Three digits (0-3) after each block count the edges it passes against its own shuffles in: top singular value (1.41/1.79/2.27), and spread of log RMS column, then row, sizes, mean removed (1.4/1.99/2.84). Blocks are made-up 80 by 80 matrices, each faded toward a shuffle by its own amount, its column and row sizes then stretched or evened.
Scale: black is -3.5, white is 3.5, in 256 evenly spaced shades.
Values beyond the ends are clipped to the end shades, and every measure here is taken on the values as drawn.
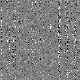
0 3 1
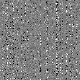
1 3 0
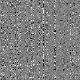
2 3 1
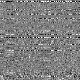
3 0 3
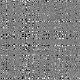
2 3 3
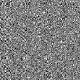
2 2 0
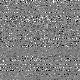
1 0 3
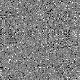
2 1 1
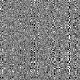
3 3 1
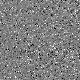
1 0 1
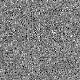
1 1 1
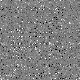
1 1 2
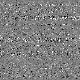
0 1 3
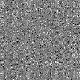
2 1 0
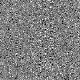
1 2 0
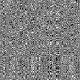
3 2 0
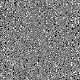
1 2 0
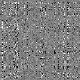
2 3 2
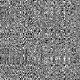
3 2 1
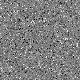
1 0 0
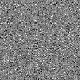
2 0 1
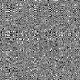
3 2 2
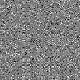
3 0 0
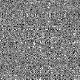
2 1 2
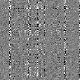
3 3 2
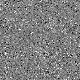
1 0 1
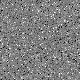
0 0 0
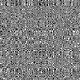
3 1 2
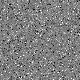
1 0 0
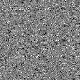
2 0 1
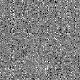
2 2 1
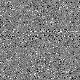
0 0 2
